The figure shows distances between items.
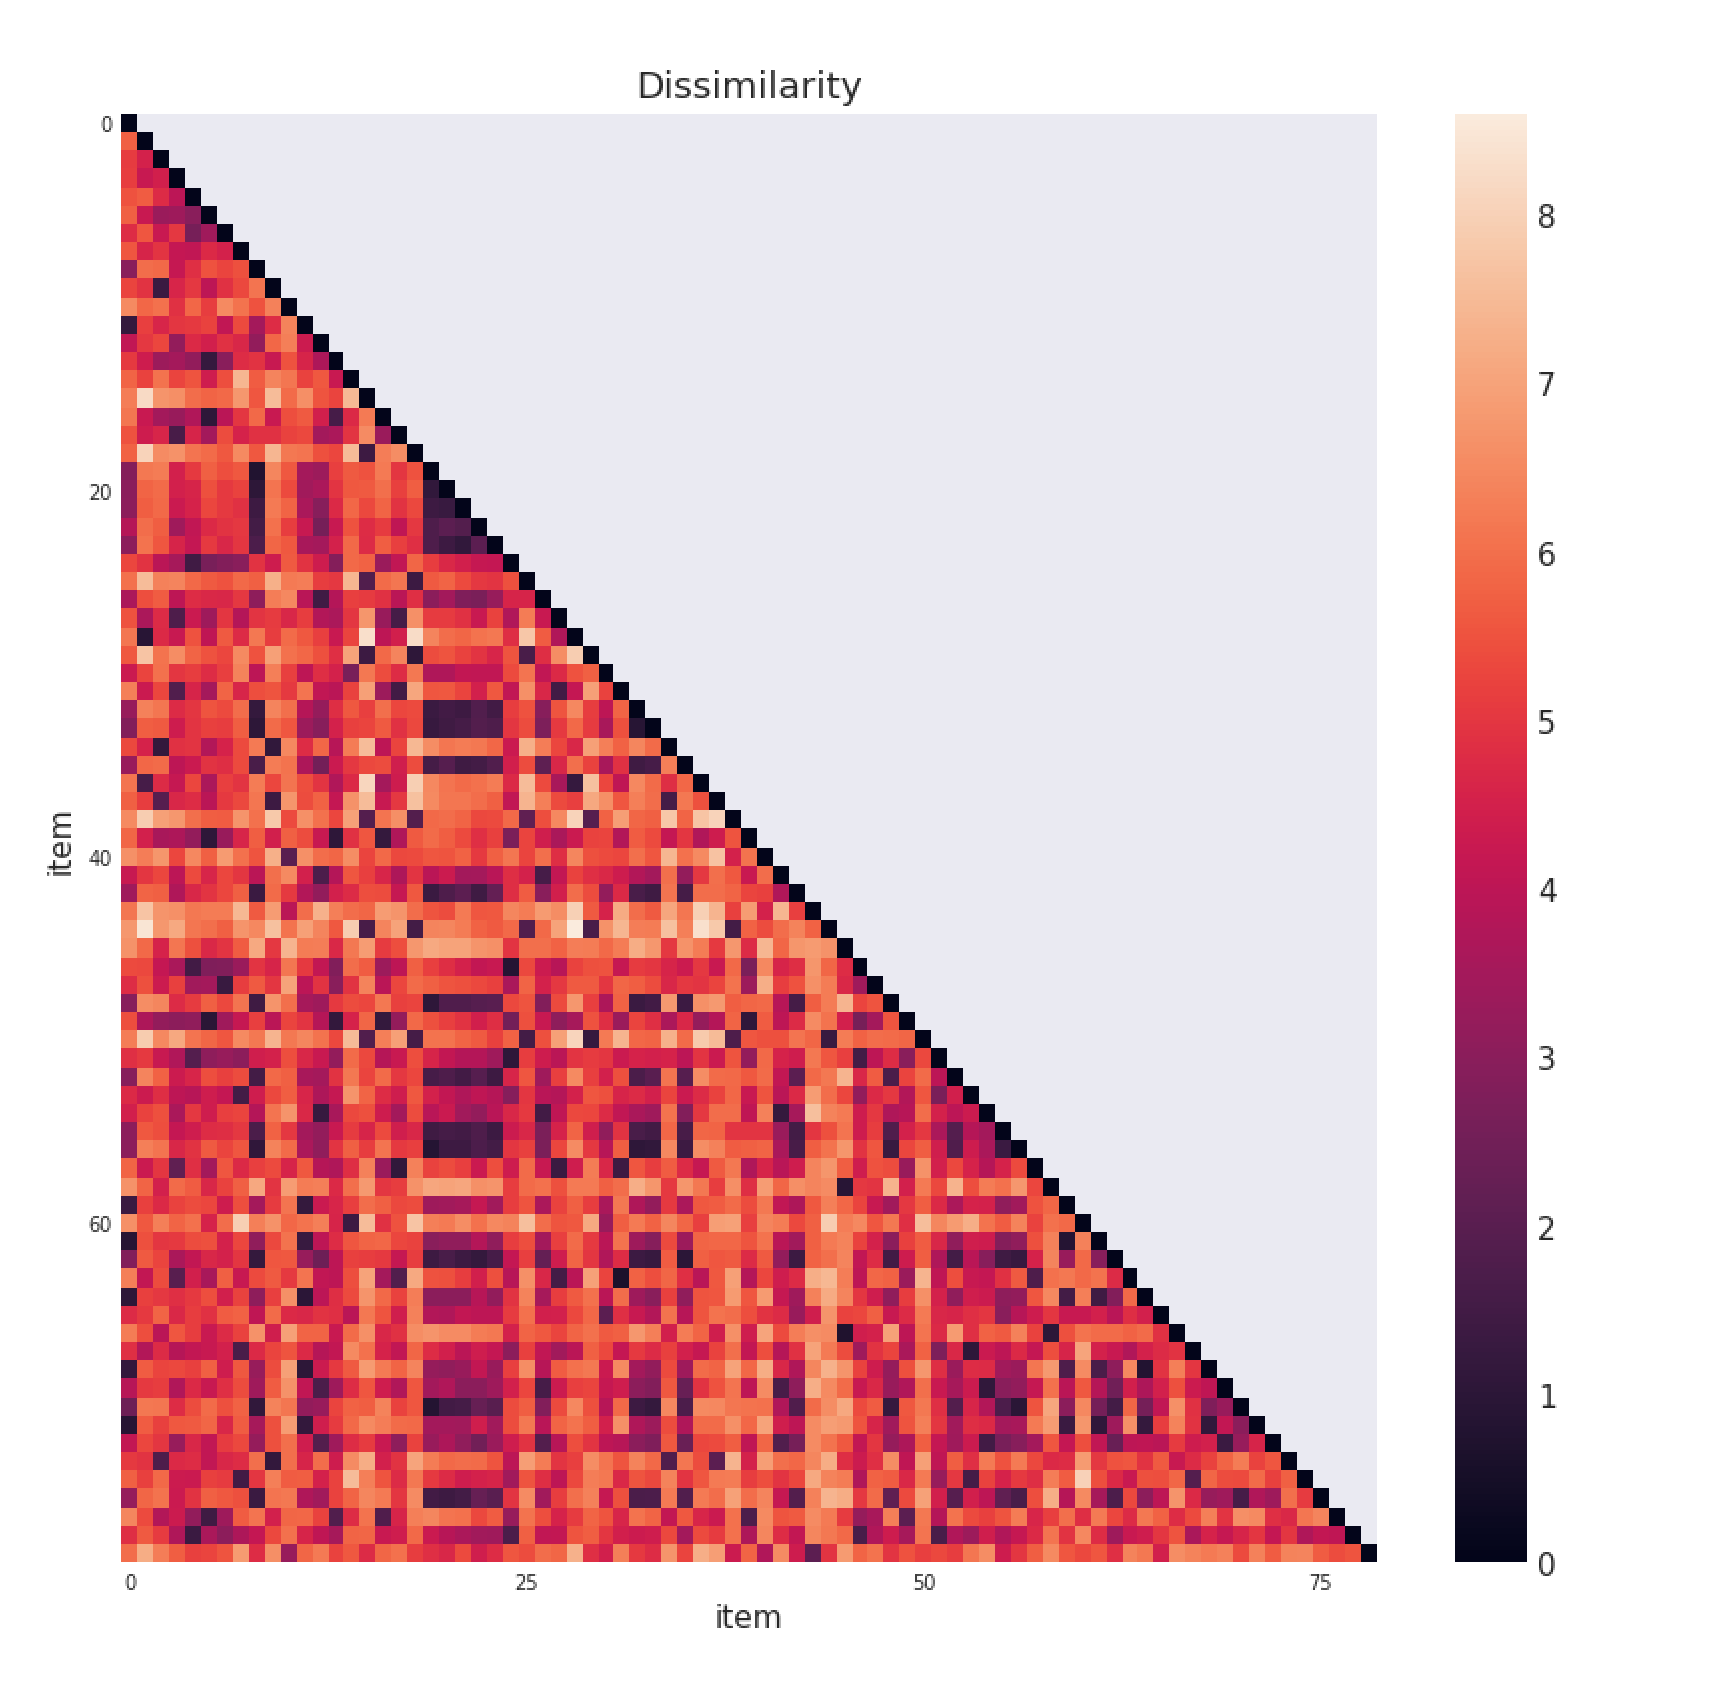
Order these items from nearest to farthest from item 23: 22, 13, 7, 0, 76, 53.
22, 0, 53, 13, 7, 76
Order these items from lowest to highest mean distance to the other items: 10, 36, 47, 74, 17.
17, 47, 74, 36, 10
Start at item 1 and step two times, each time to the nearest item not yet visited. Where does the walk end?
36
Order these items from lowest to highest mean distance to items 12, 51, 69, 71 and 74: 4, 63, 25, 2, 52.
52, 4, 63, 2, 25
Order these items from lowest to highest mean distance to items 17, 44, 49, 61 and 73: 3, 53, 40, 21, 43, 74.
3, 53, 21, 74, 40, 43
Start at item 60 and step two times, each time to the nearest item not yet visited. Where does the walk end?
30
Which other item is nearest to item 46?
24
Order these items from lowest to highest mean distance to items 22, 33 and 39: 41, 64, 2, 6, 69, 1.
69, 41, 64, 6, 2, 1
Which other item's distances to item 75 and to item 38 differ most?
44
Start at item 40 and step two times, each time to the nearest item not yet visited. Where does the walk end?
78
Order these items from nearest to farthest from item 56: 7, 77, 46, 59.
59, 77, 46, 7
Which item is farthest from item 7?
60
